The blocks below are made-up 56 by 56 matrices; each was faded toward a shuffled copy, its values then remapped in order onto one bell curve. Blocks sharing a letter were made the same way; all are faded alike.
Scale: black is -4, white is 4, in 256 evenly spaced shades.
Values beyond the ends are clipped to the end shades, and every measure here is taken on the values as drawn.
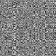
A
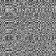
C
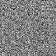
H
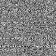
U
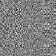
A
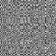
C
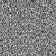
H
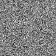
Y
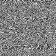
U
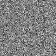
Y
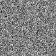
Y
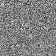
U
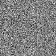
Y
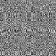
A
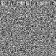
H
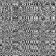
C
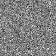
Y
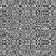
C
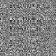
A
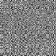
A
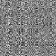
A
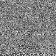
U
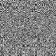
H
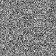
H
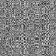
A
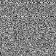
U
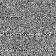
U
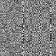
A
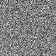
Y
